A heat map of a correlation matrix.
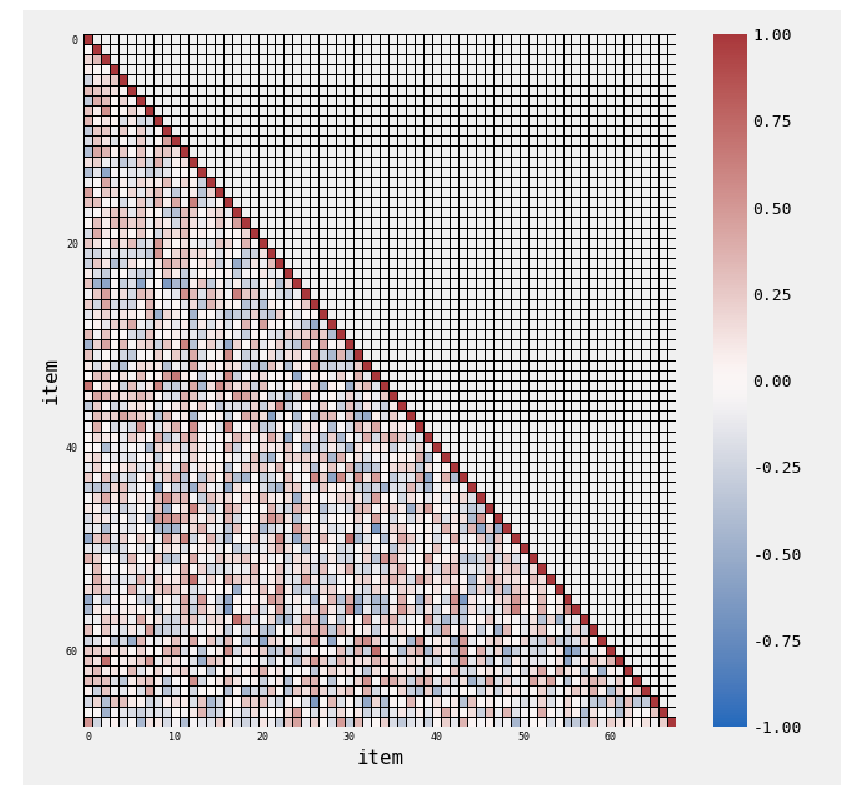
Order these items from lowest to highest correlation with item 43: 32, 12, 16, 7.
12, 32, 7, 16
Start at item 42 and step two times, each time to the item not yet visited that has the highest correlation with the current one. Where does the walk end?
56
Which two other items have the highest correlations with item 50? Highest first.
22, 40
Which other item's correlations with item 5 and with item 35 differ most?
25
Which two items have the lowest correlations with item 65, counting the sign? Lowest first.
26, 32
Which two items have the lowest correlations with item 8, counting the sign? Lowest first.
44, 27
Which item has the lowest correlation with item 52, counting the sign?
57
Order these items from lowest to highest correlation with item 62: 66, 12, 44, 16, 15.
44, 12, 15, 16, 66
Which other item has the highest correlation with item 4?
37
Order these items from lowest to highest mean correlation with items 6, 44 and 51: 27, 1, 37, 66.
66, 27, 1, 37
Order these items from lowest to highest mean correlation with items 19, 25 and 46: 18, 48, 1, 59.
59, 18, 48, 1
